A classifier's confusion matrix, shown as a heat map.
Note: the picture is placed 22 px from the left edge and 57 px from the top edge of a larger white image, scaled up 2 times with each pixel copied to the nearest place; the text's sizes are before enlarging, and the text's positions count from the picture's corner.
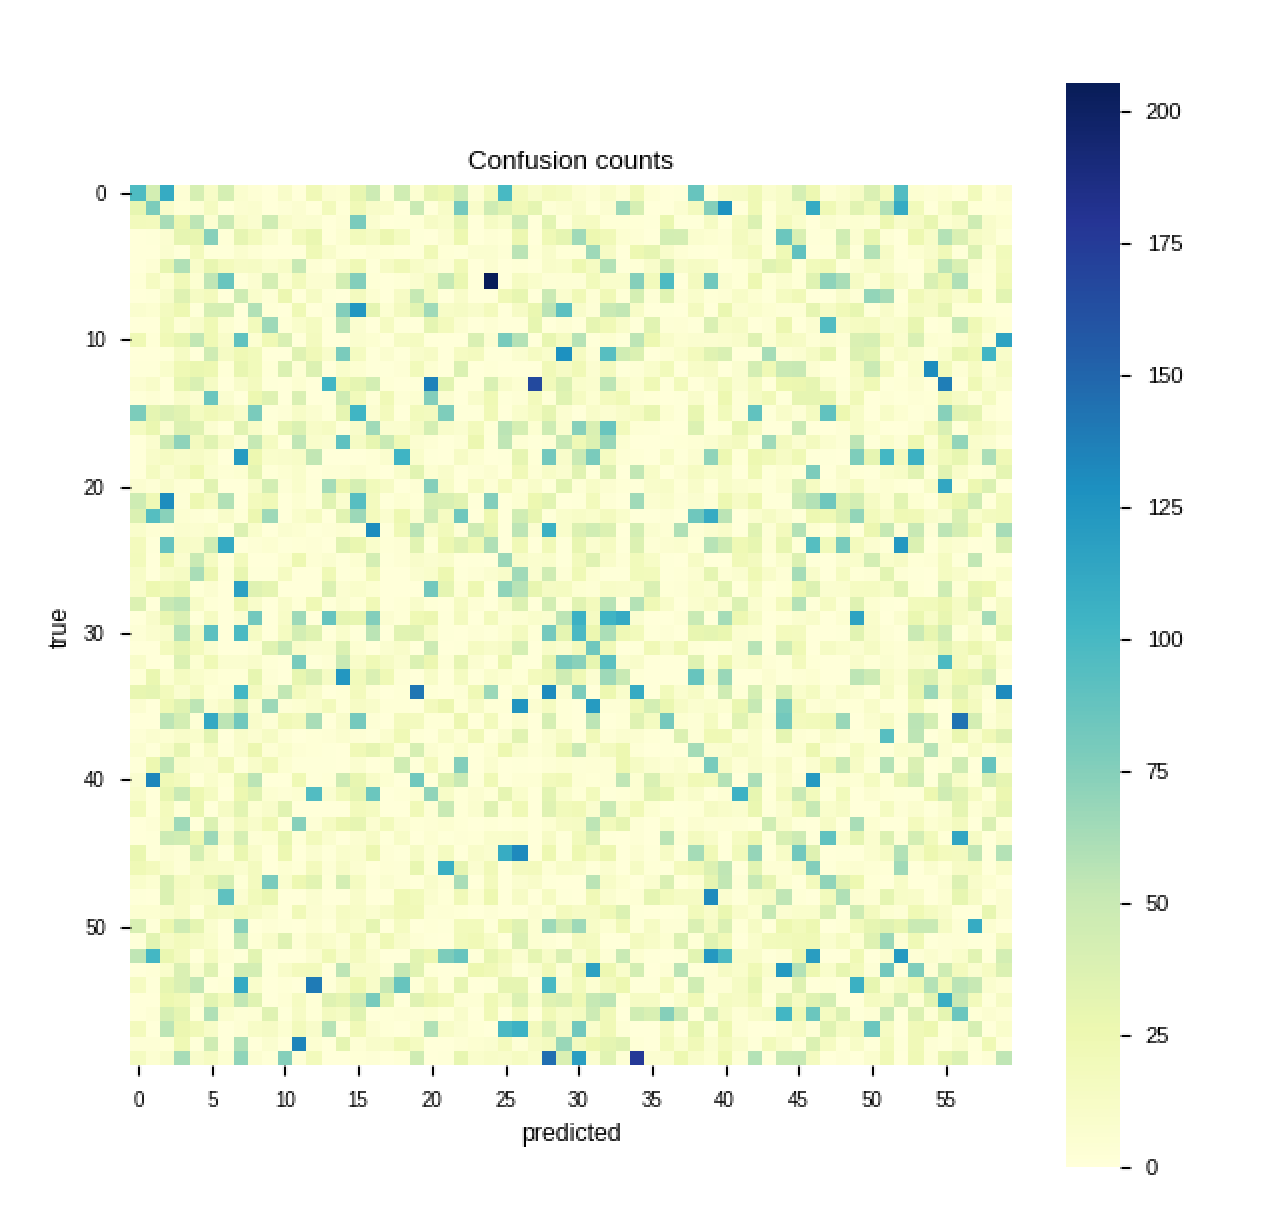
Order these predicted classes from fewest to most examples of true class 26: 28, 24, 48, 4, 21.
24, 48, 21, 28, 4
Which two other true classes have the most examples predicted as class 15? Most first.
8, 21
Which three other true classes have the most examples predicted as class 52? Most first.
24, 1, 0
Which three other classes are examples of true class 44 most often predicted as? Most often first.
56, 47, 5
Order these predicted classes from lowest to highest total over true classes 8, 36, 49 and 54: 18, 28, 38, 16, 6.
16, 38, 6, 18, 28
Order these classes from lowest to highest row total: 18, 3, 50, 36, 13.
3, 50, 13, 18, 36
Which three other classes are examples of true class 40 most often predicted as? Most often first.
1, 46, 19
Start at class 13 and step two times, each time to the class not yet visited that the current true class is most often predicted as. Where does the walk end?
7
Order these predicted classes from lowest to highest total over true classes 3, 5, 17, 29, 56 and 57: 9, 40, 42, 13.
42, 9, 40, 13
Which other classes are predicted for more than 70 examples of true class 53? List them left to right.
31, 44, 51
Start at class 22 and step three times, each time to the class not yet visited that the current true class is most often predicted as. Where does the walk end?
11
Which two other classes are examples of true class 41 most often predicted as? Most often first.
12, 16
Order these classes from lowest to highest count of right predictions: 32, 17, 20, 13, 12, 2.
12, 17, 2, 20, 32, 13
